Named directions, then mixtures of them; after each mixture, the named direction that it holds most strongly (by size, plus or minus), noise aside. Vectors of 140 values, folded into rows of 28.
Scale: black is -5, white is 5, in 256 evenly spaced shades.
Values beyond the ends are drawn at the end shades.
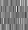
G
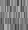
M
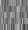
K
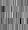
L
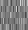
G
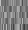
K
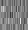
L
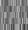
K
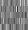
G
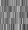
K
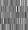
G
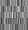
M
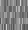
K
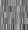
K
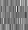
G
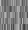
K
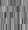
K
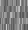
K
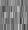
K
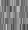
K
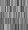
M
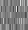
G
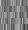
K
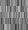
M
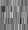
L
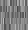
M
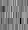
L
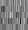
L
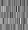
G
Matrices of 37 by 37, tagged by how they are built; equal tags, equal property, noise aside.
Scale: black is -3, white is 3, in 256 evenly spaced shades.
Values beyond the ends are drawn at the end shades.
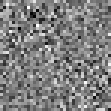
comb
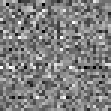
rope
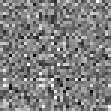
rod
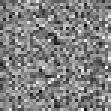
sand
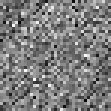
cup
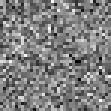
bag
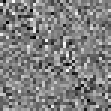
comb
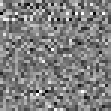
rope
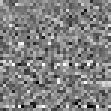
rope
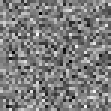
sand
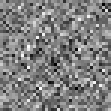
cup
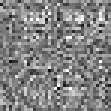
rod
